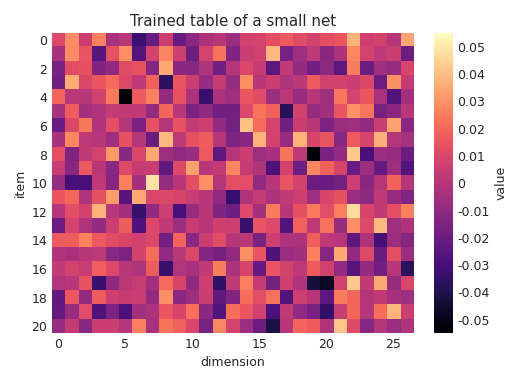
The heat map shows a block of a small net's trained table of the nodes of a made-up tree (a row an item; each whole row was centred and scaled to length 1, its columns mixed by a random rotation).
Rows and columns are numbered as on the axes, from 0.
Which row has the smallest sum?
2
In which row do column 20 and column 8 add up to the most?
7
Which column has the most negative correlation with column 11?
21
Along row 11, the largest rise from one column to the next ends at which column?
6
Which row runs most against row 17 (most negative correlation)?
16
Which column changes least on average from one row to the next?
11
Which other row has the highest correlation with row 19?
17
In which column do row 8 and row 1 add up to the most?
22
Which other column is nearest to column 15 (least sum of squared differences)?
23
